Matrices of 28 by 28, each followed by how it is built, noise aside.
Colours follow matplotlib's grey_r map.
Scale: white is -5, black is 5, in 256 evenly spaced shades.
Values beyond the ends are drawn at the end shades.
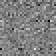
uneven rows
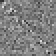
banded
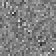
banded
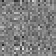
low rank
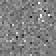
sparse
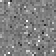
sparse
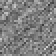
Hankel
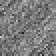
Hankel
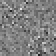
block diagonal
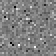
sparse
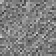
Hankel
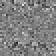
uneven rows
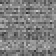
blocks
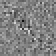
banded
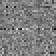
uneven rows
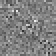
block diagonal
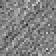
Hankel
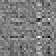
low rank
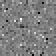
sparse
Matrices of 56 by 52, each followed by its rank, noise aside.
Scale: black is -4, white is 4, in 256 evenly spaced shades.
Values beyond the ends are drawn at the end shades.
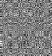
six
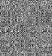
eight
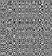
four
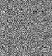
seven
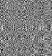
six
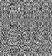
six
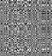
four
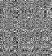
seven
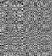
five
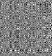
four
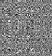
seven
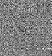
seven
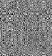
eight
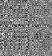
four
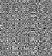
seven
